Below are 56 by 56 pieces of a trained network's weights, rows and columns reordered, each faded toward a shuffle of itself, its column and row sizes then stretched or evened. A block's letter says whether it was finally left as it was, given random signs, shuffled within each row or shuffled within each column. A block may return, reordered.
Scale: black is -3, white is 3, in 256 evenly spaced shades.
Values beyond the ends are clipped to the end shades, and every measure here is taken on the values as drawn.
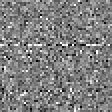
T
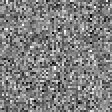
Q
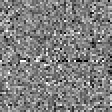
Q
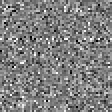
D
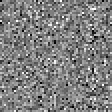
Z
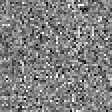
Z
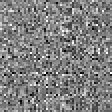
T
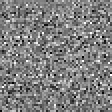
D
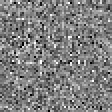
Q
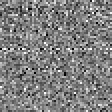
D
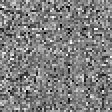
Q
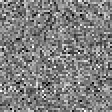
D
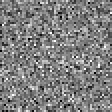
D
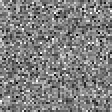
D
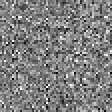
T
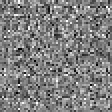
T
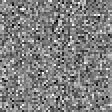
Z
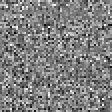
Q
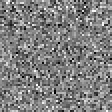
D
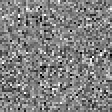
Q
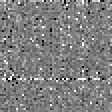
T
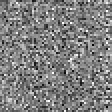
Z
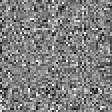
T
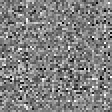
Q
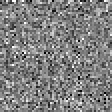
Q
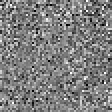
Q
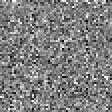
Q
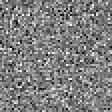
Q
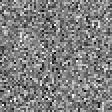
Z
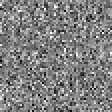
Q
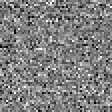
D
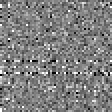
T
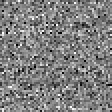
D
